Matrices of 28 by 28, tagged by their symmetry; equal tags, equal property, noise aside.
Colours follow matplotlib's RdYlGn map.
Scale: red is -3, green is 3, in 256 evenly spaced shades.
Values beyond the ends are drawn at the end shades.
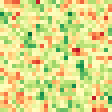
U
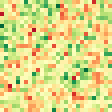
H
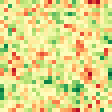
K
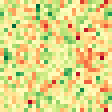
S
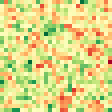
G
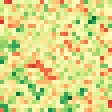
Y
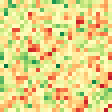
H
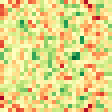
S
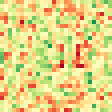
S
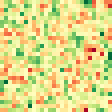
G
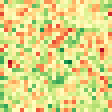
G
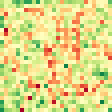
G
